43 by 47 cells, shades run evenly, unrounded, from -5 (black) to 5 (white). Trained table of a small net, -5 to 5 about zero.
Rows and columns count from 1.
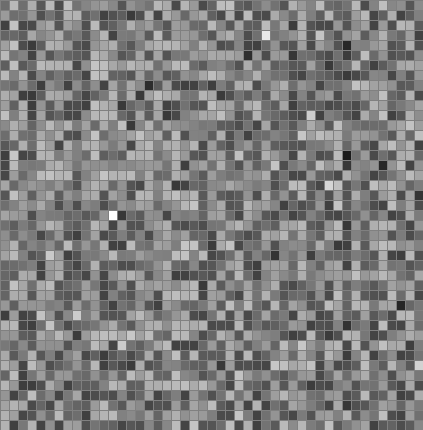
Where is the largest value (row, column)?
22, 13
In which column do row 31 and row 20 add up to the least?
45
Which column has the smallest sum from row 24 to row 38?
39
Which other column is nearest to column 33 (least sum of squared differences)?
4
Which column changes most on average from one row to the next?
15
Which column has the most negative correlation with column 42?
20
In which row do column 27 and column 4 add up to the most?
28
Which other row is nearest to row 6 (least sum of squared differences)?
8
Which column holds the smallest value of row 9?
17
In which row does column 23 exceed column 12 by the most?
2
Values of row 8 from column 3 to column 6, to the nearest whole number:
2 -2 0 -1
